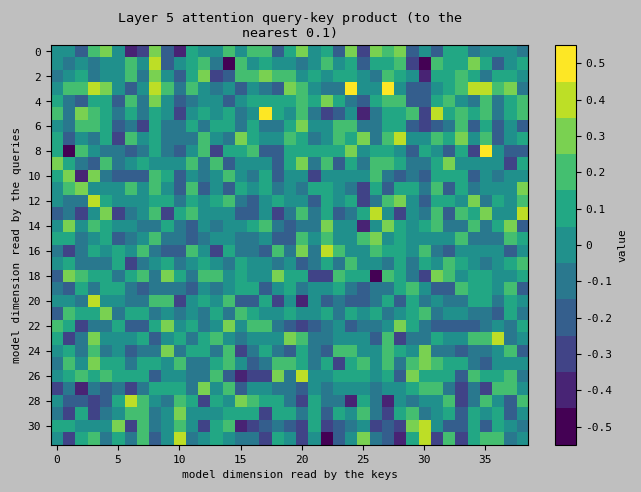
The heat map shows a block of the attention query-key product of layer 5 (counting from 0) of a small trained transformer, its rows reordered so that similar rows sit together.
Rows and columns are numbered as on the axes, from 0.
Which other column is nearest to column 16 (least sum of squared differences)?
15
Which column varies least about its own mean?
21
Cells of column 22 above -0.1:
20
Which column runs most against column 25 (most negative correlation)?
17
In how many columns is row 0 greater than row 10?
19
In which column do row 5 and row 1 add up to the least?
30
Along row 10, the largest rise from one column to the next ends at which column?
3
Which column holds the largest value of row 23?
36
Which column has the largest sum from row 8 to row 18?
22
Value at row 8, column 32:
-0.2
